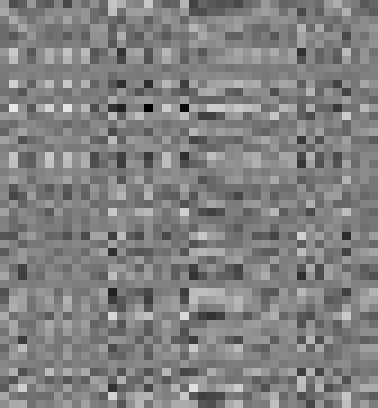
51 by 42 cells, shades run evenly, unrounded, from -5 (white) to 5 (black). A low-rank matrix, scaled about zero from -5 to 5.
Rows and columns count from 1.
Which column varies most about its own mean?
13
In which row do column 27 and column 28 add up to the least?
14
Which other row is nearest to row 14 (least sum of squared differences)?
11
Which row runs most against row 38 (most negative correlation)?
1
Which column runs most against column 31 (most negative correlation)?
23
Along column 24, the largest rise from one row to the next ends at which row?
15
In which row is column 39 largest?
30
